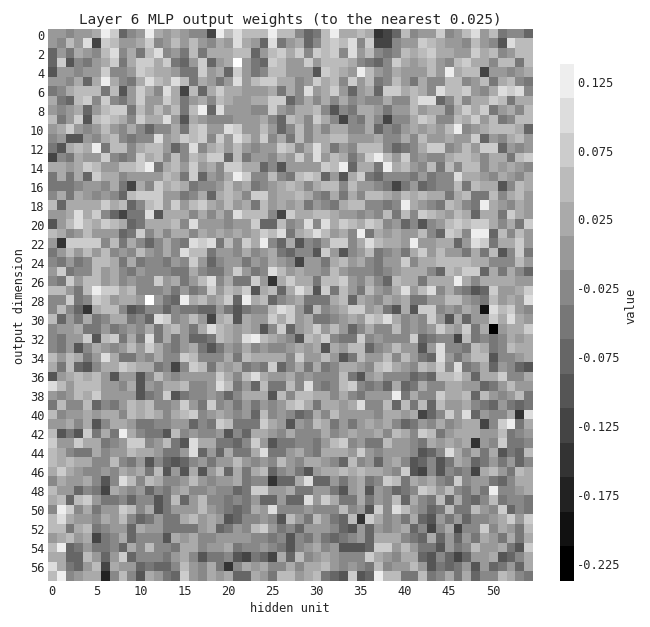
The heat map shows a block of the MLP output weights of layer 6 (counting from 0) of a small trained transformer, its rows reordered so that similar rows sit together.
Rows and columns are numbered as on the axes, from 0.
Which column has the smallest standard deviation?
7
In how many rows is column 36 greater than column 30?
21
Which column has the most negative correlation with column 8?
32
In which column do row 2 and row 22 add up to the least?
1
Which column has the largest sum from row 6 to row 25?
16
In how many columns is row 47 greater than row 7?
19
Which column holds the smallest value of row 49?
12
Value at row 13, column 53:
0.05
